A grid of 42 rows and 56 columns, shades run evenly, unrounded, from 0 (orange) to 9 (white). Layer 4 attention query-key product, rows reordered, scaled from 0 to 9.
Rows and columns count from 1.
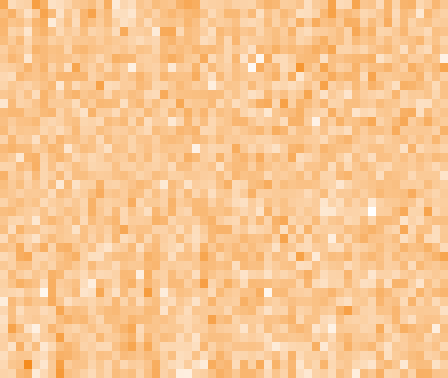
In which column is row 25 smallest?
36
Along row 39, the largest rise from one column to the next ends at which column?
41
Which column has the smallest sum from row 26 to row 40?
19
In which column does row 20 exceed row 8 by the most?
56
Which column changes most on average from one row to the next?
51
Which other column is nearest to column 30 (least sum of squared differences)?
43
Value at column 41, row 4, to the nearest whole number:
5
